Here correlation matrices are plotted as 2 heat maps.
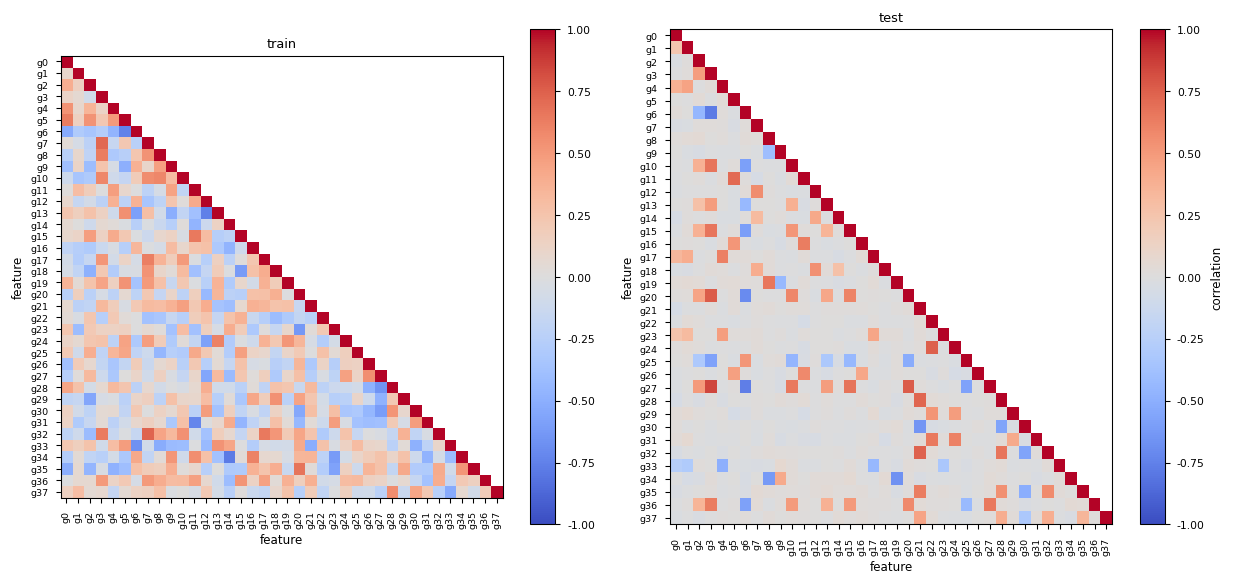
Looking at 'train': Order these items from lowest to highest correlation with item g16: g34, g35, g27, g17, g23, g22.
g23, g22, g27, g17, g35, g34
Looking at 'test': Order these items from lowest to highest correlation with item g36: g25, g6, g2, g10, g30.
g6, g25, g30, g2, g10
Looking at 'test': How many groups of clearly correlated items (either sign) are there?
7
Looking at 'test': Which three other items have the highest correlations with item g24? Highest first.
g22, g31, g29
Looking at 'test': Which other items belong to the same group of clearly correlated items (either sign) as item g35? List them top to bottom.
g21, g28, g30, g32, g37
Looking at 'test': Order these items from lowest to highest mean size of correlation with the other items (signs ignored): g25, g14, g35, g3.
g14, g35, g25, g3
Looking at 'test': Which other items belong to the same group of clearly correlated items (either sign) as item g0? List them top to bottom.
g1, g4, g17, g23, g33
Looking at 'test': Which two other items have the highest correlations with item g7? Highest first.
g12, g18
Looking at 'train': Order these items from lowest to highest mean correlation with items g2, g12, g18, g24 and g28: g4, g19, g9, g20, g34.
g9, g20, g34, g4, g19
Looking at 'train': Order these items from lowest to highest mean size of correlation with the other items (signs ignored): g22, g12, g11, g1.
g1, g22, g11, g12
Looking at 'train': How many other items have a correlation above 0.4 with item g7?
9
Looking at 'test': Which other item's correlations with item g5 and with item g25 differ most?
g11
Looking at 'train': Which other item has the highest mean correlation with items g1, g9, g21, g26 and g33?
g11
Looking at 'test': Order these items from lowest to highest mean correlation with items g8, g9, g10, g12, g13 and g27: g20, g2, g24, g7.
g24, g7, g2, g20
